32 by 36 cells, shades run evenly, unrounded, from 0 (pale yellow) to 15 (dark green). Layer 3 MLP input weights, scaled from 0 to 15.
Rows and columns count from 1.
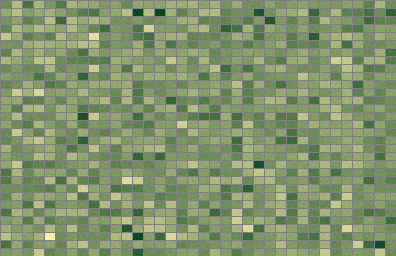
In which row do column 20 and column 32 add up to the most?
30
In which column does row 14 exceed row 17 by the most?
2
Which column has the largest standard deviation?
13
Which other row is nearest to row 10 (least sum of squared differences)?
7
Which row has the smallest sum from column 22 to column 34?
29
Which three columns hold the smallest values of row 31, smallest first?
33, 8, 26
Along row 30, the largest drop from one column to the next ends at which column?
16
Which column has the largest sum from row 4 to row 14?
21
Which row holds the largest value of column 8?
15
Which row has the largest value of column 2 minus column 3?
14
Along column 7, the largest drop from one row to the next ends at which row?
20
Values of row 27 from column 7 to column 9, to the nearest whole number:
5 5 9
